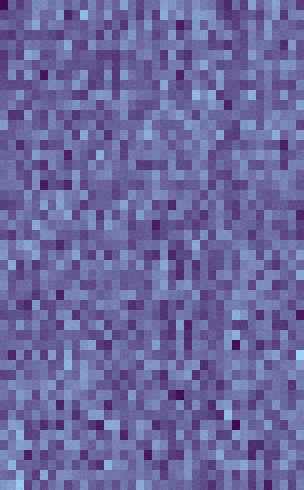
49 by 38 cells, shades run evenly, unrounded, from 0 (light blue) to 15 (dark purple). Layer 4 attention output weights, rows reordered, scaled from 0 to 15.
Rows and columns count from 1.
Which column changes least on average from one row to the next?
15
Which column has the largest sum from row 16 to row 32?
27
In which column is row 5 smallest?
9
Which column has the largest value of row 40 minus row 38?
23
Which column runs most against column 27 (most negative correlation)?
29
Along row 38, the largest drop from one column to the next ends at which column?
22
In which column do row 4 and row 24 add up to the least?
26
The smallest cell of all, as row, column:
36, 38
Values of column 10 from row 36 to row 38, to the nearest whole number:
10 8 8
